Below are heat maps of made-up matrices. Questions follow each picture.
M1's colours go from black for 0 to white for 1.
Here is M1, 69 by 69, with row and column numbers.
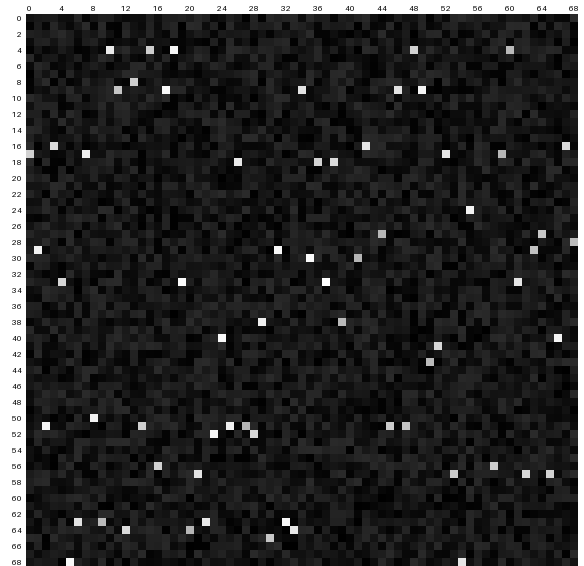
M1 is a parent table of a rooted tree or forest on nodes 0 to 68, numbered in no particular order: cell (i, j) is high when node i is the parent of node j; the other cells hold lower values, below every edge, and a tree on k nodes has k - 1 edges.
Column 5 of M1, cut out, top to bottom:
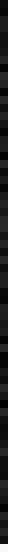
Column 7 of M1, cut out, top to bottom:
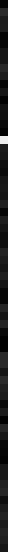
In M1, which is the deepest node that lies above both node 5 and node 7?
17
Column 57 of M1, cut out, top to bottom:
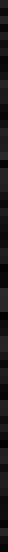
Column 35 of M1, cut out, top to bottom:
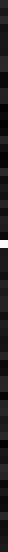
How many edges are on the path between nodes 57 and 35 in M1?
3
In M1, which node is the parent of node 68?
28
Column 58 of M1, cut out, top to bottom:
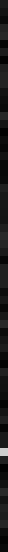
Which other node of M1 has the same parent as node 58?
16
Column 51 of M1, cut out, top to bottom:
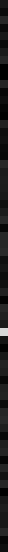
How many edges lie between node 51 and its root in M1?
4
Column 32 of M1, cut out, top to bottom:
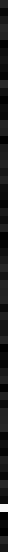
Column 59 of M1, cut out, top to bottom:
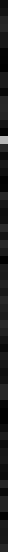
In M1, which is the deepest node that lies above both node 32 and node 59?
63
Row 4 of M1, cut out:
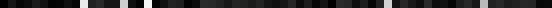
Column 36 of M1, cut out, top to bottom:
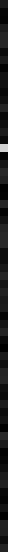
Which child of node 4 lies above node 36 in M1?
18
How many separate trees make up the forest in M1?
4
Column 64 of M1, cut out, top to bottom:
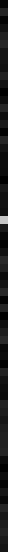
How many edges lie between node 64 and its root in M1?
6
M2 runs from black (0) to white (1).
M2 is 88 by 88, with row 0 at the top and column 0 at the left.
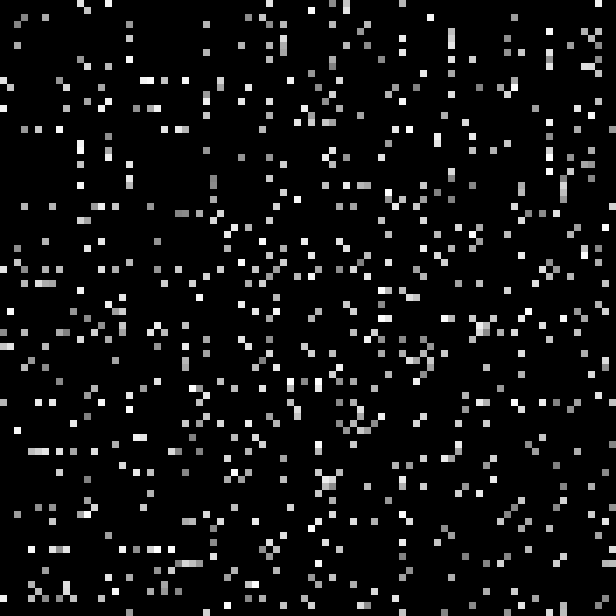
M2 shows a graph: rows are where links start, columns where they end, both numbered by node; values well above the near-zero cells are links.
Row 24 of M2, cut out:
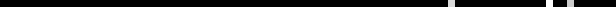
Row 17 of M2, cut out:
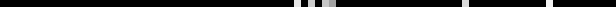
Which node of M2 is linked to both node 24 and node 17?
node 78
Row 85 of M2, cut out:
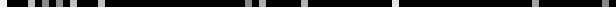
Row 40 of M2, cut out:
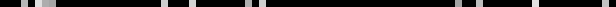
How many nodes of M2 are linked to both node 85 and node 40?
5
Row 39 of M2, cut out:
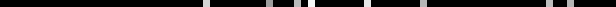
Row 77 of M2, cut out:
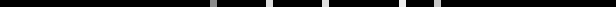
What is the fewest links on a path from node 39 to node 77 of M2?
2
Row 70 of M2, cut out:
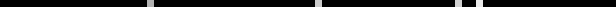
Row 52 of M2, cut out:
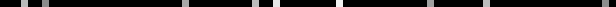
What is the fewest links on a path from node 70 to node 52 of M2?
4
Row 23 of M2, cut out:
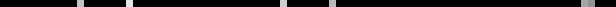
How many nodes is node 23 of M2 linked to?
6
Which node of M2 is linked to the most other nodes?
node 38
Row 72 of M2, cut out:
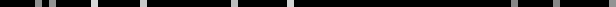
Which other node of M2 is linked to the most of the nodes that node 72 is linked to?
node 57
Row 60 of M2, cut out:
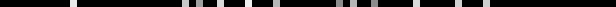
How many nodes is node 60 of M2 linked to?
12
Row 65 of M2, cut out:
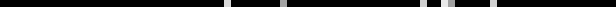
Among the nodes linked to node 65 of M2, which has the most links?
node 64
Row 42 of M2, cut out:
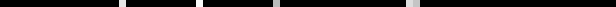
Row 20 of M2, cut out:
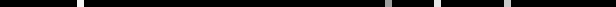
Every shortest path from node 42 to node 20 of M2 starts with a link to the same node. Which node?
node 28
